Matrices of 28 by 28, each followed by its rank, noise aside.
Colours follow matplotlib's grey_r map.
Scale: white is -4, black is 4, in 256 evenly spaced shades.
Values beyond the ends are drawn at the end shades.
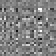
three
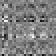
two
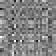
three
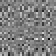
two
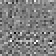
four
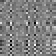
one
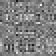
three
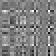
two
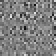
four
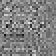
four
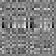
two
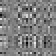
two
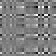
one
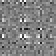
two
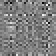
three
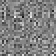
four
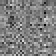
four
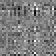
two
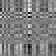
one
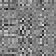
three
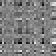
one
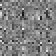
three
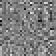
four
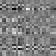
two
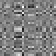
two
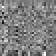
four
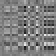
one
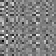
two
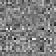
four
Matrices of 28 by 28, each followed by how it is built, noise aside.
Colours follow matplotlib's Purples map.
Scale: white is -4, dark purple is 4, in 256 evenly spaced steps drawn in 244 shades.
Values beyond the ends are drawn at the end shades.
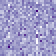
uneven columns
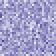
repeating columns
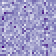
uneven columns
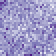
smooth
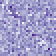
banded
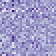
low rank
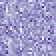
uneven columns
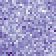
smooth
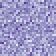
repeating columns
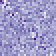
banded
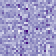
low rank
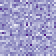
low rank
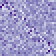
banded
